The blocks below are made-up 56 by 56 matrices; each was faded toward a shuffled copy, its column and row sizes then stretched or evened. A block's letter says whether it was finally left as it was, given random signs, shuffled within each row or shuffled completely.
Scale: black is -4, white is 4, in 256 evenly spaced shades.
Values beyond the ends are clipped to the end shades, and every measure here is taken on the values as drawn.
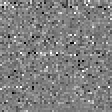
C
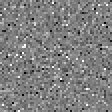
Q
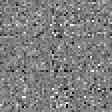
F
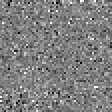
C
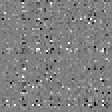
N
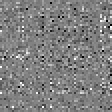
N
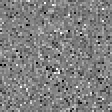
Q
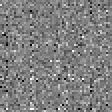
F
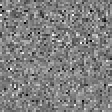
C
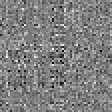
N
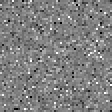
Q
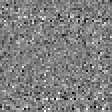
C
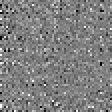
N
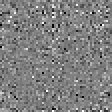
N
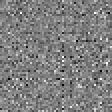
N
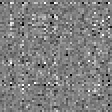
N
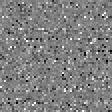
C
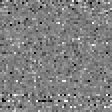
C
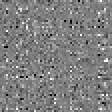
N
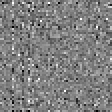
F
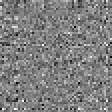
N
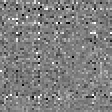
N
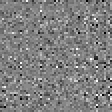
N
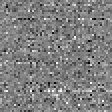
N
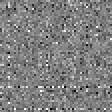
F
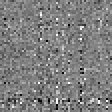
F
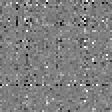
F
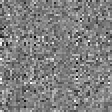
F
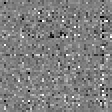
F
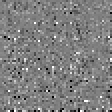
F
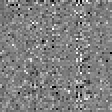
N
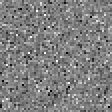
Q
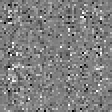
F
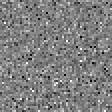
Q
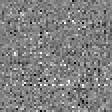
F
